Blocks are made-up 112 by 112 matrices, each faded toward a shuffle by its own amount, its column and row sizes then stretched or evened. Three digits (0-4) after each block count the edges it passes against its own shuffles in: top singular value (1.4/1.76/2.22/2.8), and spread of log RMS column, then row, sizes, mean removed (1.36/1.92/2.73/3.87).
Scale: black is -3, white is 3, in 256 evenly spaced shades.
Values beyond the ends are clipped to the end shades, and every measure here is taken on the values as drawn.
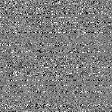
1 2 4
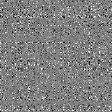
2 3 3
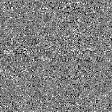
2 1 3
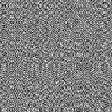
4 0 0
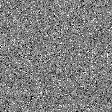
0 1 0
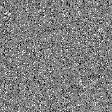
1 2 0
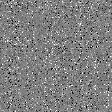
1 2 1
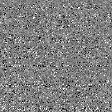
1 2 3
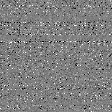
1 1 3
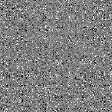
2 3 2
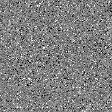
0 1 2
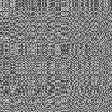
4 1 0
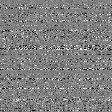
3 1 4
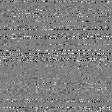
1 1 4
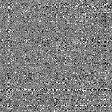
3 2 3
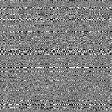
4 1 4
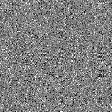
2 1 1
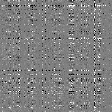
4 4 3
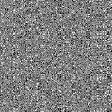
3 2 0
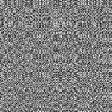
4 2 1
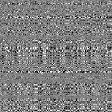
4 1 4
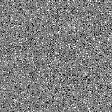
2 1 0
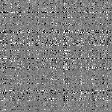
2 3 4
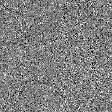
0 2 0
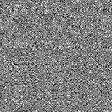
3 0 1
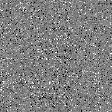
1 2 2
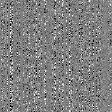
1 4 0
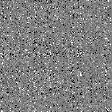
0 3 2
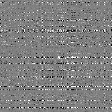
4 2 4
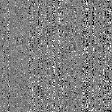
2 4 1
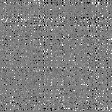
3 3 3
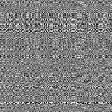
4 0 4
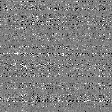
2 2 4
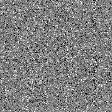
1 2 0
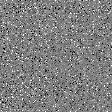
0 2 1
